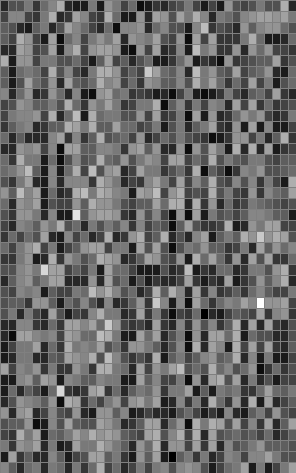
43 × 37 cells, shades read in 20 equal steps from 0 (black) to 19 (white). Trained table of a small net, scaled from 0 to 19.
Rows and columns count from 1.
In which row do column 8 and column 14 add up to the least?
23
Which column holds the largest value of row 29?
13
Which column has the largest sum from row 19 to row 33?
14
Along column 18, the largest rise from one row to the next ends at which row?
2
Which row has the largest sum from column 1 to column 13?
18
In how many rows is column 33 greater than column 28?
26
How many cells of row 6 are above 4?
25
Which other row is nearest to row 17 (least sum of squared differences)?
24
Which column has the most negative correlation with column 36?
27
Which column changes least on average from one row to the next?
4
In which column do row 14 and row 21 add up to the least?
22
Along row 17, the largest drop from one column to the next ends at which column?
5
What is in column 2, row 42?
12
